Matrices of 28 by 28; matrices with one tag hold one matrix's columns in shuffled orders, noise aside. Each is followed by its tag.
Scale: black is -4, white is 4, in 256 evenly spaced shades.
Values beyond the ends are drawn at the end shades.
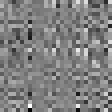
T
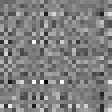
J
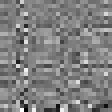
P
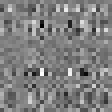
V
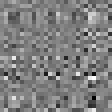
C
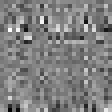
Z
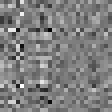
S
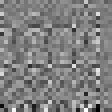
P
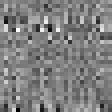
Z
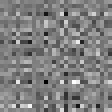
J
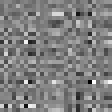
J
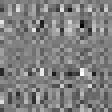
V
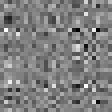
S
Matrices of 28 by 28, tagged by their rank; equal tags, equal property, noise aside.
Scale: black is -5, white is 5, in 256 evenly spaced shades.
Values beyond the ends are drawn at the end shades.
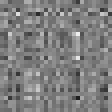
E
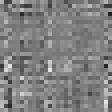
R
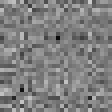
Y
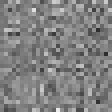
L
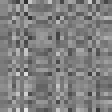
E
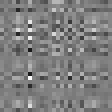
E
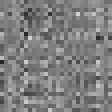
Y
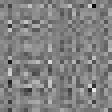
R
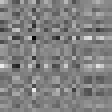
E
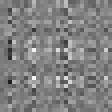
E
